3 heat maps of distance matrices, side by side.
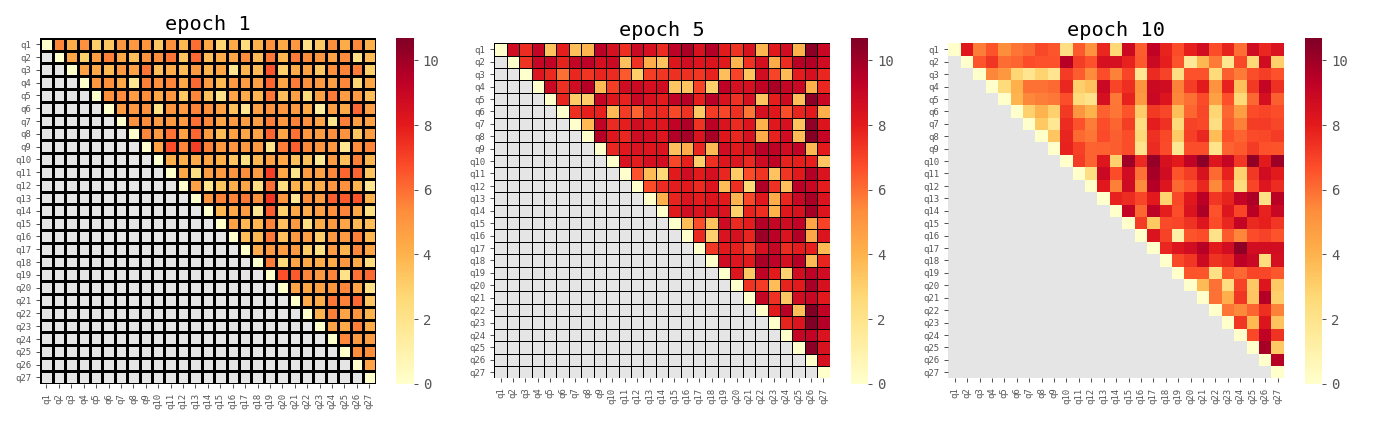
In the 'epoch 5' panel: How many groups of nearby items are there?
5
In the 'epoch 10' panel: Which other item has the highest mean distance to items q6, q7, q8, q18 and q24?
q17
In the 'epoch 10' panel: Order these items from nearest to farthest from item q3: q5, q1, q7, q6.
q7, q6, q5, q1
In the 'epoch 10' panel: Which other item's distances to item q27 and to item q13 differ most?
q26
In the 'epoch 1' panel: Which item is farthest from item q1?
q13
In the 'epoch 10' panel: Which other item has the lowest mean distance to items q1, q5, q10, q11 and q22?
q12
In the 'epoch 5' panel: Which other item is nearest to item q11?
q14
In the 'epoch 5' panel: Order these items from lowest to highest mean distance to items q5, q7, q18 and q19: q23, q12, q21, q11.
q21, q12, q11, q23
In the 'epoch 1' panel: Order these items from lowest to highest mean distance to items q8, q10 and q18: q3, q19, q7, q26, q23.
q23, q3, q26, q7, q19
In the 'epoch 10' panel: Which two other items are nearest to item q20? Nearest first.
q2, q23
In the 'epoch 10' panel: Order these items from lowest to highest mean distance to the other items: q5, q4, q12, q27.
q5, q12, q4, q27
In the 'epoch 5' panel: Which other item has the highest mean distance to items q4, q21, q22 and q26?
q23
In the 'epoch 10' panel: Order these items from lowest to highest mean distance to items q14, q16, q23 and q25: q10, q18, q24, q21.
q21, q24, q10, q18
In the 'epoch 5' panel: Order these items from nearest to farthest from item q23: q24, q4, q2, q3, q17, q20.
q20, q2, q3, q24, q17, q4
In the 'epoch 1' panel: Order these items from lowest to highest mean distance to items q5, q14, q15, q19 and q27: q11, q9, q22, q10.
q22, q10, q9, q11
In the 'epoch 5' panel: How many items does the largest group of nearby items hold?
6
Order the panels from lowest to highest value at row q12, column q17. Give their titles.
epoch 1, epoch 5, epoch 10
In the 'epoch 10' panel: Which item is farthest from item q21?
q10
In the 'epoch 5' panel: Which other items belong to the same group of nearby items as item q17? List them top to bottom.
q6, q10, q27
